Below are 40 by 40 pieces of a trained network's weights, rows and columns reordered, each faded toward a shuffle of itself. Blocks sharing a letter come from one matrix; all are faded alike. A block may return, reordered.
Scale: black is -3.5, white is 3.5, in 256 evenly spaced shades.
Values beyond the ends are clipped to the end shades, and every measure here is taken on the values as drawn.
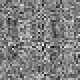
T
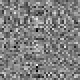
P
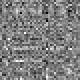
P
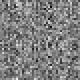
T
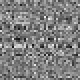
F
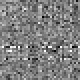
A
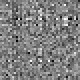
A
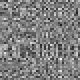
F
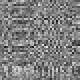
F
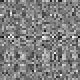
F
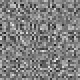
F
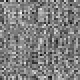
T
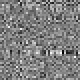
P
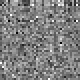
A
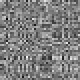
F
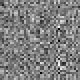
P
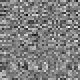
F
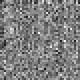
T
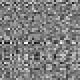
F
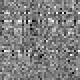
A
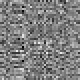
P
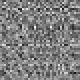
F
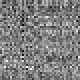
P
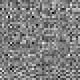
P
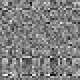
F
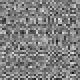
F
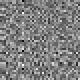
P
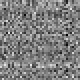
P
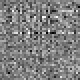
A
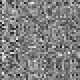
T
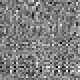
A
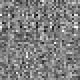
A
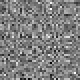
P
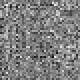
T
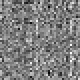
T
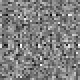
A
